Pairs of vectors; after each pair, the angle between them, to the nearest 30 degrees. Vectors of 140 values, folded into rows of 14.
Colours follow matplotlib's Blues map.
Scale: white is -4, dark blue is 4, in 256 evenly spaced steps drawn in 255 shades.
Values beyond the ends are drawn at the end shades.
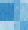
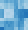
120 degrees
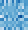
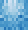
60 degrees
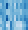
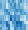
150 degrees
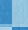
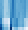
120 degrees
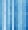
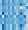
120 degrees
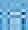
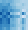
60 degrees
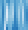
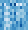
60 degrees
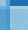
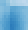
120 degrees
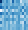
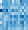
150 degrees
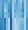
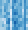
150 degrees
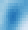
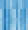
90 degrees
